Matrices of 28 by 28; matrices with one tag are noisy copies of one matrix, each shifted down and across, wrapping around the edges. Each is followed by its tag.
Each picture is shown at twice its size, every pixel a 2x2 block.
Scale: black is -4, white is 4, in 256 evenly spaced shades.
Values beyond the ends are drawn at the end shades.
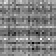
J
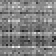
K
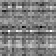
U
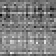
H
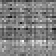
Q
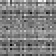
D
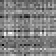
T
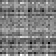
D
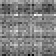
K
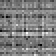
T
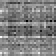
K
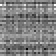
D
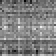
H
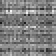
T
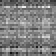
K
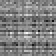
D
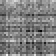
Q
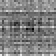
H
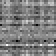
U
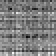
T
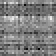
Q
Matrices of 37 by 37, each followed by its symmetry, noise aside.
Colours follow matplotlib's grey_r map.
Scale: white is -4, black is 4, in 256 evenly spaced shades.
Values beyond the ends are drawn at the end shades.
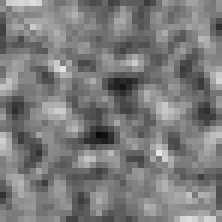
same after a half turn.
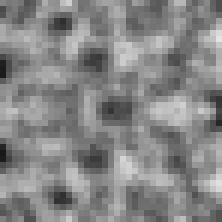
mirrored top to bottom.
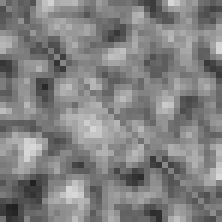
symmetric across the other diagonal.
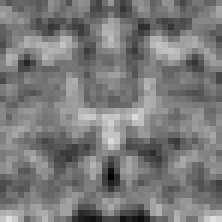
mirrored left to right.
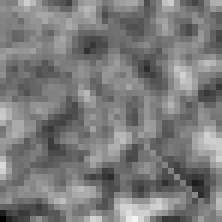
no symmetry.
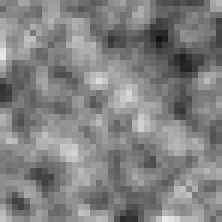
symmetric across the other diagonal.
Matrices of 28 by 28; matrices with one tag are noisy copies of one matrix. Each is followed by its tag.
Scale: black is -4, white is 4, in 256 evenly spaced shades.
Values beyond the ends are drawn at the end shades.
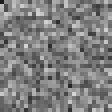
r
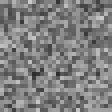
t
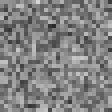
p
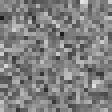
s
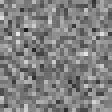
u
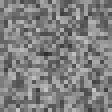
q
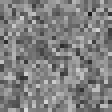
q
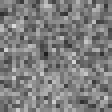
q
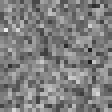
q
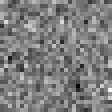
u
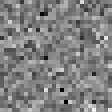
t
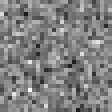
u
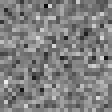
t
